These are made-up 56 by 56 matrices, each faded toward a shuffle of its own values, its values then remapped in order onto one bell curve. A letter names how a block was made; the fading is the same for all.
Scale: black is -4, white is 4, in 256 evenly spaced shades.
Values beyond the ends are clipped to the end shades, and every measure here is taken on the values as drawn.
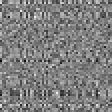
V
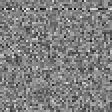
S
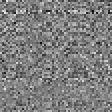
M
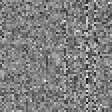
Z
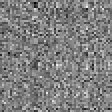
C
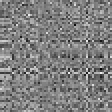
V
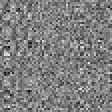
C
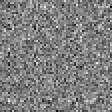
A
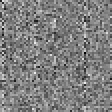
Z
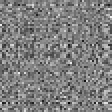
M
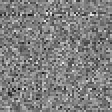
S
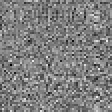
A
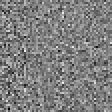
Z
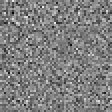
A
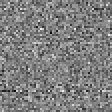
S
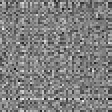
V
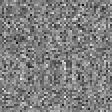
C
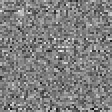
S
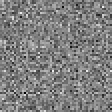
C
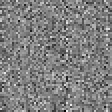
A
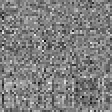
C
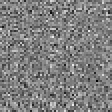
C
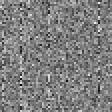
Z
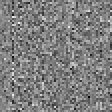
Z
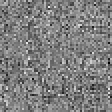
A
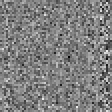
Z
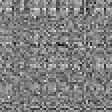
M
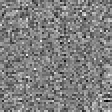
A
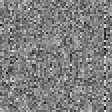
Z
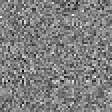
A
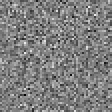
C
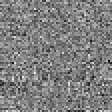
C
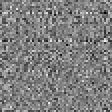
M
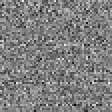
S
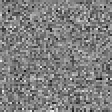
S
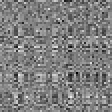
V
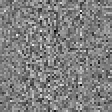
Z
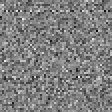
S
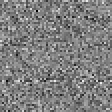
S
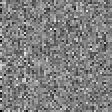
Z
